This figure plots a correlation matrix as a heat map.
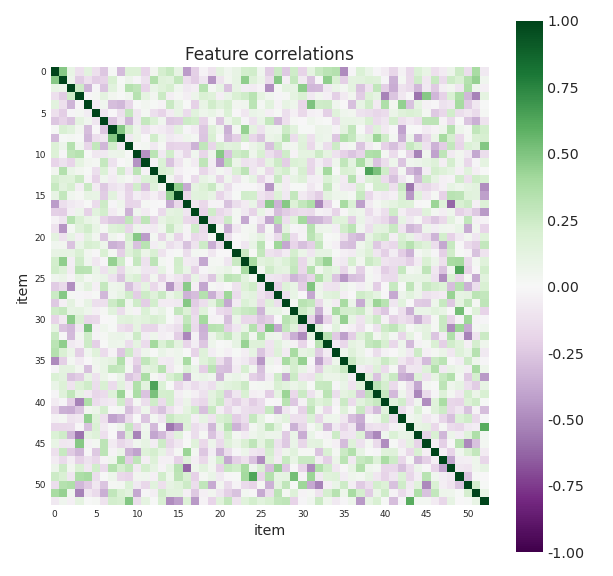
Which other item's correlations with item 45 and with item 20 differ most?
40
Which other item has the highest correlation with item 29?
49
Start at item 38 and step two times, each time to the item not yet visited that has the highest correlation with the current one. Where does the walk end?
39
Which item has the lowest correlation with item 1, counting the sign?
19
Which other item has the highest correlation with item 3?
45
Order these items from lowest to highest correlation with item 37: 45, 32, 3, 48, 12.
3, 45, 12, 32, 48
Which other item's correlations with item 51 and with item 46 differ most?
6
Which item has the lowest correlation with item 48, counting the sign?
16
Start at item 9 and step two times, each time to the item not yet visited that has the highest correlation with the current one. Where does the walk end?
43
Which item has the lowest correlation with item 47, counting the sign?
25
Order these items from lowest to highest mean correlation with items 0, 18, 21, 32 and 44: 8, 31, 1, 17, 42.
8, 17, 31, 42, 1
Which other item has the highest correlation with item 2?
30
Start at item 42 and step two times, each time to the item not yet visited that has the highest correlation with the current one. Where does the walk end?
31
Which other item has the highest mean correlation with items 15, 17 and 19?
14
